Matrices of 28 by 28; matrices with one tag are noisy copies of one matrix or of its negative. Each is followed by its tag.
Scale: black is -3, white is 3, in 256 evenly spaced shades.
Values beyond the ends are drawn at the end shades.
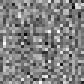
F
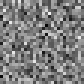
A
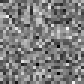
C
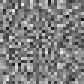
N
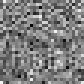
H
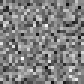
A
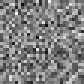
N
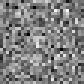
F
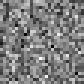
F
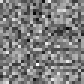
C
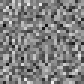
A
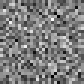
N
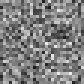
C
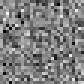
F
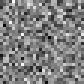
A
